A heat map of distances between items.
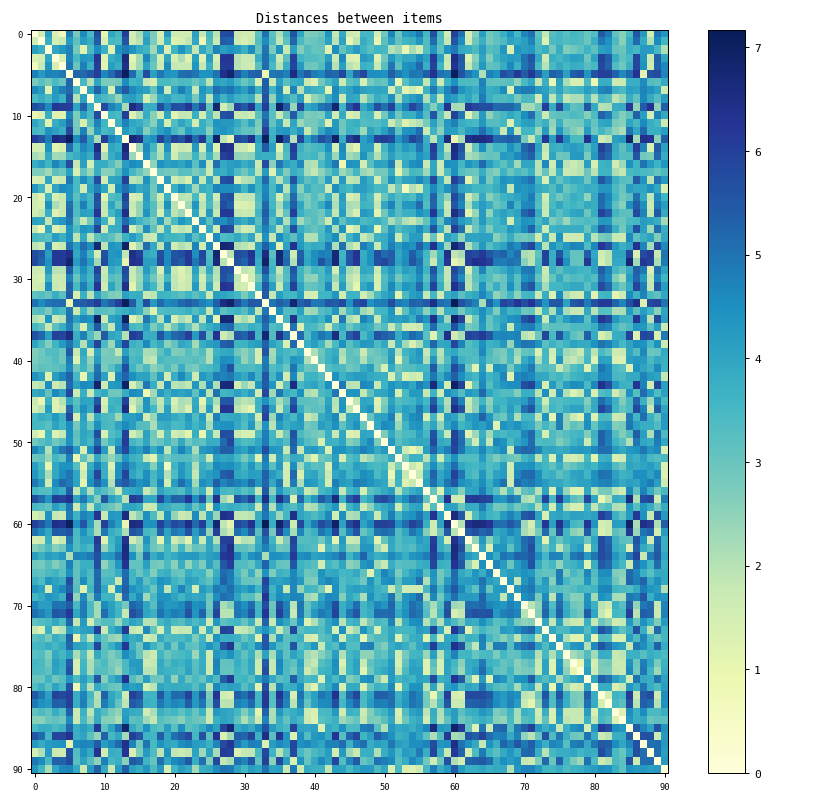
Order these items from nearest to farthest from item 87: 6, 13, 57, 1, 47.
1, 6, 47, 57, 13
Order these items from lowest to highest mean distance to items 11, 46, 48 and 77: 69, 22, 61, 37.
22, 69, 61, 37
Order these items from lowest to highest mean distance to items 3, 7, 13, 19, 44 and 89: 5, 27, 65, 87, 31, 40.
40, 27, 65, 31, 87, 5
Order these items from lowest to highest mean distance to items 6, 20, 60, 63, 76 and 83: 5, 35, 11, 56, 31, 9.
56, 11, 31, 35, 9, 5
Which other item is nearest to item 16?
44
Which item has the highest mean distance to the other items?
33
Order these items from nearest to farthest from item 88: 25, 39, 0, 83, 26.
0, 26, 39, 83, 25
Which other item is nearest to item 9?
27
